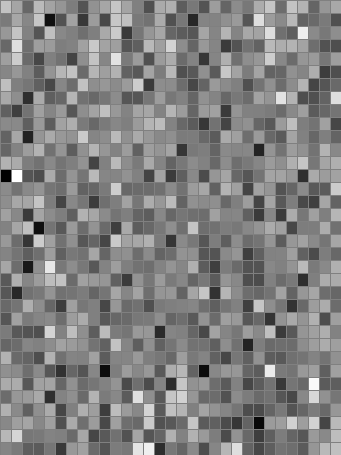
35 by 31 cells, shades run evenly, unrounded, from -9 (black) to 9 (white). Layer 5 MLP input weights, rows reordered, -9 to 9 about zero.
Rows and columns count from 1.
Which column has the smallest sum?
23
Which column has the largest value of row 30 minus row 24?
29
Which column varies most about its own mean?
24
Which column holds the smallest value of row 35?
15
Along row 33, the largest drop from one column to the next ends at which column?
30
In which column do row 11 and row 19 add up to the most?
11
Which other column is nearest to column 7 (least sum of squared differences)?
22
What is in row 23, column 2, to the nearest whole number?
-6
